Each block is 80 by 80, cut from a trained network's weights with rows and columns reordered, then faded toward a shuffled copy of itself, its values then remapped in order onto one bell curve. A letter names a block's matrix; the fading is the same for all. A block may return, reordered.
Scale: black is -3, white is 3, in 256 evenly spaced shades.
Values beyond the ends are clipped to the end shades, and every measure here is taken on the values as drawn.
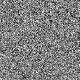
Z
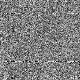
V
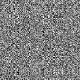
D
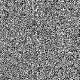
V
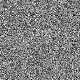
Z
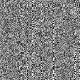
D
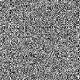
D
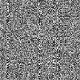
D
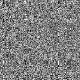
D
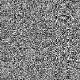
D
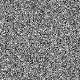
Z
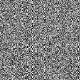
D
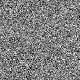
Z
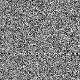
V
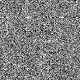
V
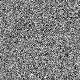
Z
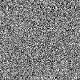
Z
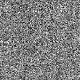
V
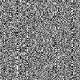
D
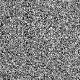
V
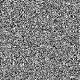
V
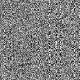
D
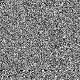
Z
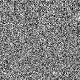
V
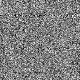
Z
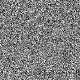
Z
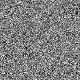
Z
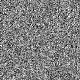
V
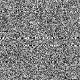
V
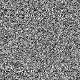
Z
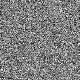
Z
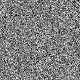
Z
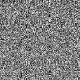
D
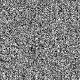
V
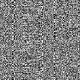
D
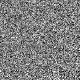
Z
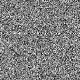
V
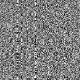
D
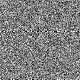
V
